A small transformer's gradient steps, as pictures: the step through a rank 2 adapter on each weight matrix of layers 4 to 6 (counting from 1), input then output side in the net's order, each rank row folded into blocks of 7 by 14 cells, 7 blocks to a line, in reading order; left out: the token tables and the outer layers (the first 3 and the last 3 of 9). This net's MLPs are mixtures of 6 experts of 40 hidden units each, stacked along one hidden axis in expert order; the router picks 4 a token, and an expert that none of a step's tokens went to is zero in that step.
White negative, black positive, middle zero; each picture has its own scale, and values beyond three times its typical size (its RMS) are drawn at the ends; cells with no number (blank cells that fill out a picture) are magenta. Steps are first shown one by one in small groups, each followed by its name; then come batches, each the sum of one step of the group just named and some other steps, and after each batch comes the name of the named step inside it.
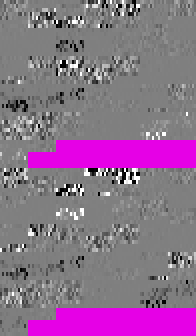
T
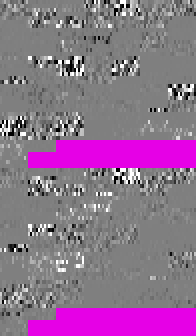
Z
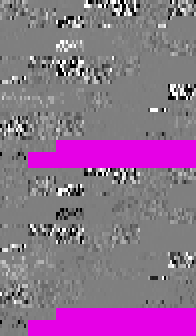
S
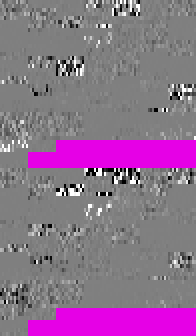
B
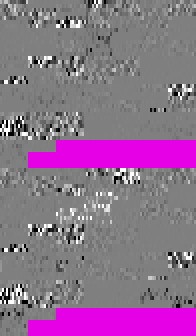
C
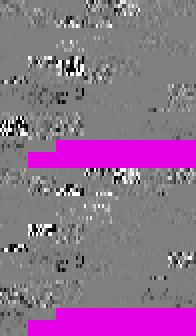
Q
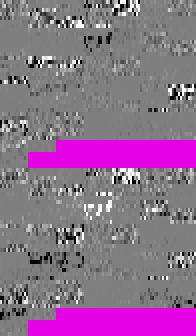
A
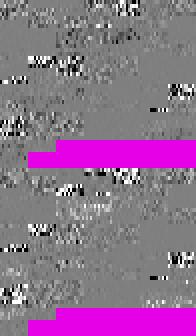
Q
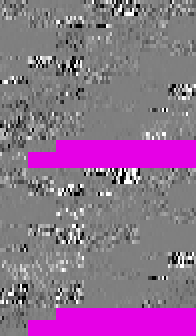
T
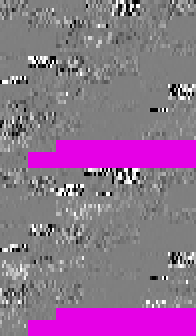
B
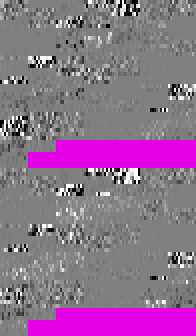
C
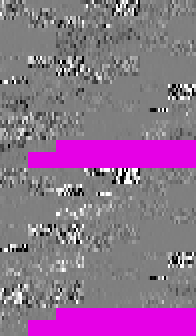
T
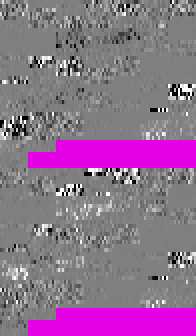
A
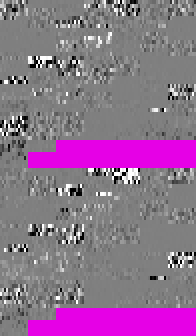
S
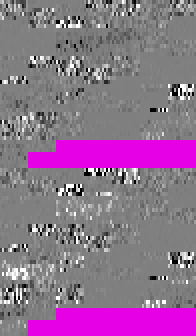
A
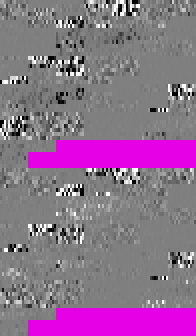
Q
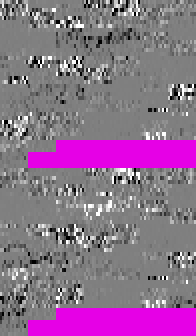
A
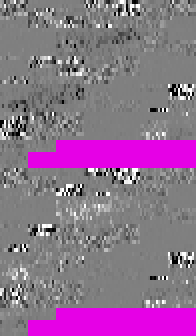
Q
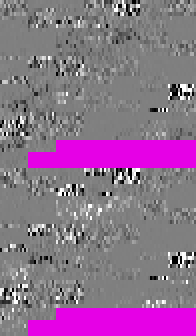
B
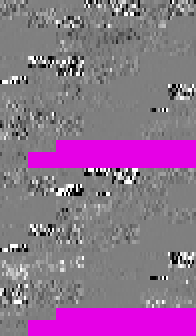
S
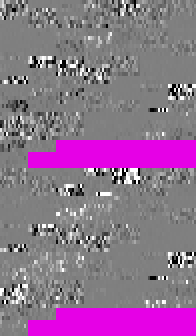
T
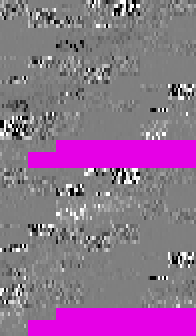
T
